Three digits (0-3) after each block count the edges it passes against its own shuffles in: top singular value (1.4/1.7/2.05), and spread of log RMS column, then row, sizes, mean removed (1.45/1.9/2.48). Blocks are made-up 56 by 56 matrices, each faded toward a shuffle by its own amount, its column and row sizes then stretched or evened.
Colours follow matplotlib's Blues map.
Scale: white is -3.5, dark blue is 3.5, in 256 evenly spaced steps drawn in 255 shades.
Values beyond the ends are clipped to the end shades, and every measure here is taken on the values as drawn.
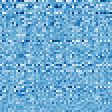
3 0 3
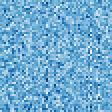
2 2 0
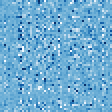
2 3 2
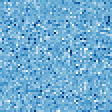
0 1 1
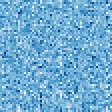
0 2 0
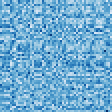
3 0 1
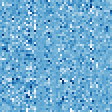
1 3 1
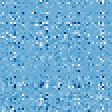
2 2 3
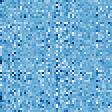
2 3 2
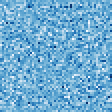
0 1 2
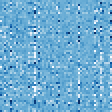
3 3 2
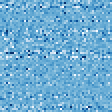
0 0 3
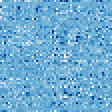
1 1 3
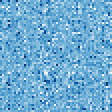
0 2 0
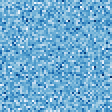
1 0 1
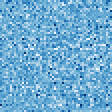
0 1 2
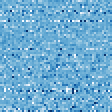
0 0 3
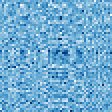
3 0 1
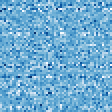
2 1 3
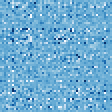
1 2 3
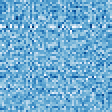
3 0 2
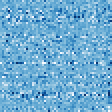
0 1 3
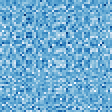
3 0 1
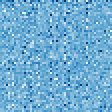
2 2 1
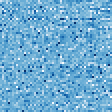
2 0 1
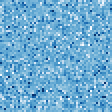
1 0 0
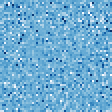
1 2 2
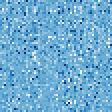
2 1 0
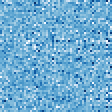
1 2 1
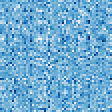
3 2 1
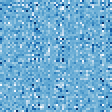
1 3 2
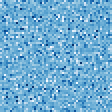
0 0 1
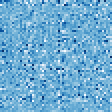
1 2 2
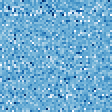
1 0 2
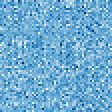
2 0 0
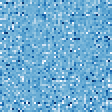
0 1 2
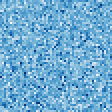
0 0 0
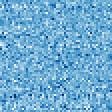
1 0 2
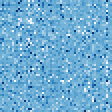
1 2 0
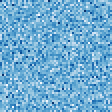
1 0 0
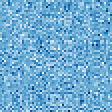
3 0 0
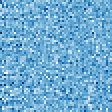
2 1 0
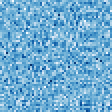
3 0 0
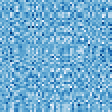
3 2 0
